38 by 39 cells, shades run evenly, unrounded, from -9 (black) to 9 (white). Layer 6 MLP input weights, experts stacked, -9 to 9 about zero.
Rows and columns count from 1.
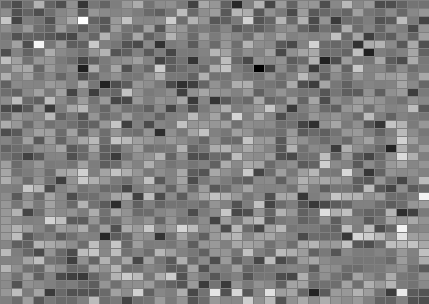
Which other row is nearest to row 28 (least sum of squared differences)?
21
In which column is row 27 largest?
30
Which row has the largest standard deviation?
37
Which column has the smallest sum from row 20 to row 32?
18
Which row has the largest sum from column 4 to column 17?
22
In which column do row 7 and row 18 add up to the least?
26
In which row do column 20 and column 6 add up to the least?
35
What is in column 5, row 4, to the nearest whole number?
-2
